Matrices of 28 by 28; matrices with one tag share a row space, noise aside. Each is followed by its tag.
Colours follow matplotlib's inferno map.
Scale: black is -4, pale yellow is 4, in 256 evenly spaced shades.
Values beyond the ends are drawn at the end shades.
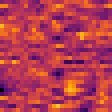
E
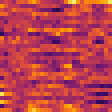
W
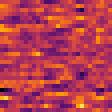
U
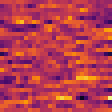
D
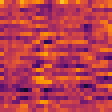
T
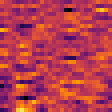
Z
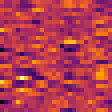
Z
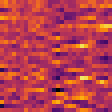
E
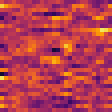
W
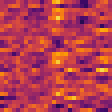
E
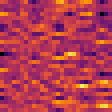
E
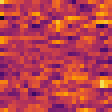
E
